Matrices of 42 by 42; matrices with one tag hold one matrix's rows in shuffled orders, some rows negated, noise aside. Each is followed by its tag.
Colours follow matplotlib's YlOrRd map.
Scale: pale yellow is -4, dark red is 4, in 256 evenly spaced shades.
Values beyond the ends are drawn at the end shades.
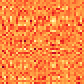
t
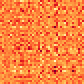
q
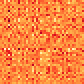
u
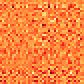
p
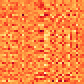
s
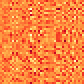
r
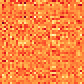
t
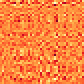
q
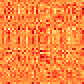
u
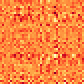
q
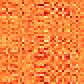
s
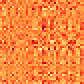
p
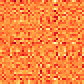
q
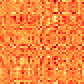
q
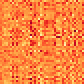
r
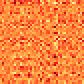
q
